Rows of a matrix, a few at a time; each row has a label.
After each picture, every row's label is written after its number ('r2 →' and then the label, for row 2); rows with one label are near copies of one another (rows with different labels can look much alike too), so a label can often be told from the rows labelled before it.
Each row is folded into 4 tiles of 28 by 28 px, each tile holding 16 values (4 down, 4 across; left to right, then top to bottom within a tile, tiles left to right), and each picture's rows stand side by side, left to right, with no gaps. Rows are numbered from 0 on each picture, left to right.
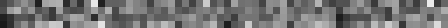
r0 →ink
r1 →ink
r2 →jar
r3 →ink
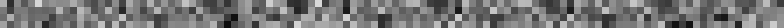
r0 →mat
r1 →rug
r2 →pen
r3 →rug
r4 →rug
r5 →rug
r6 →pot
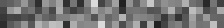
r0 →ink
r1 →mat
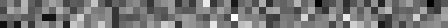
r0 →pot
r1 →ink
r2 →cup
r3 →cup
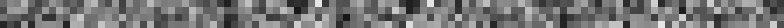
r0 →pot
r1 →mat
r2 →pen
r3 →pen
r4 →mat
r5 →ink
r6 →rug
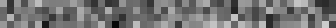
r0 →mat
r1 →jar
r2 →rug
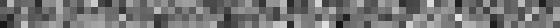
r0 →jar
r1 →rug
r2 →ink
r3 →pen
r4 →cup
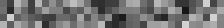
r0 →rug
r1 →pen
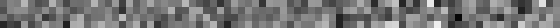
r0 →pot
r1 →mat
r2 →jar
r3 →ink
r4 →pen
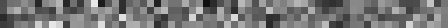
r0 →ink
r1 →cup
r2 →rug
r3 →pen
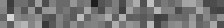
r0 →cup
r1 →rug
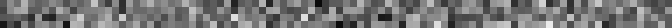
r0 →pot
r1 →mat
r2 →cup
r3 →pot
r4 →ink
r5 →mat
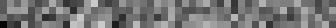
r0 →pot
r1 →jar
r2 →mat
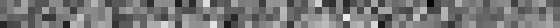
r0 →pot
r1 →ink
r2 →jar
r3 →cup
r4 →jar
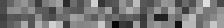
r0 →ink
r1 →pot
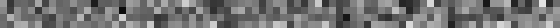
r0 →cup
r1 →rug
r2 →ink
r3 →pen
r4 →ink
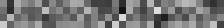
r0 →rug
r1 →rug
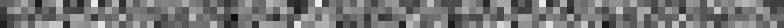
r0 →ink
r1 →mat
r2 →pen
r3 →pot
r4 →ink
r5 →mat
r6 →rug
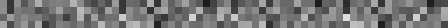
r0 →mat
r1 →cup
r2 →cup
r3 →cup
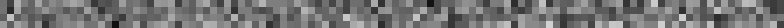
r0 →rug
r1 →jar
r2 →mat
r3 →cup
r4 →ink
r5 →ink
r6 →rug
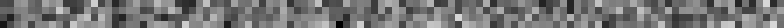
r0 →pen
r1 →pen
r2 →jar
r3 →jar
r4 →cup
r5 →mat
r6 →ink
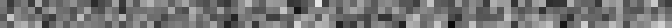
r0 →cup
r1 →mat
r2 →pen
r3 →pot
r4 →jar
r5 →jar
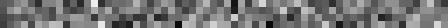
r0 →ink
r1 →pot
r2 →mat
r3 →pot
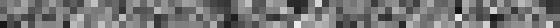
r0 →pot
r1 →rug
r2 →pen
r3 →pot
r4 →rug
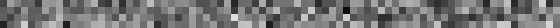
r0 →jar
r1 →mat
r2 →cup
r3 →rug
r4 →ink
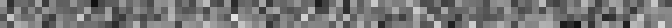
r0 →cup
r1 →jar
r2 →cup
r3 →mat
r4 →jar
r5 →pot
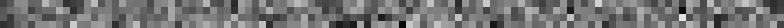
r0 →pen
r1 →jar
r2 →rug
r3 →pot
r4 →mat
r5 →mat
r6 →rug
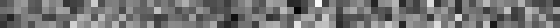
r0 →pen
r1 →rug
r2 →pen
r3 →ink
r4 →mat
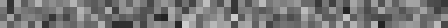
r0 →mat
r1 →pot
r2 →mat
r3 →rug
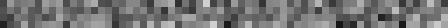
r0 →jar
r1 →ink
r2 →jar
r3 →pot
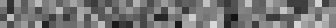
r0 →mat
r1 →pot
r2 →pen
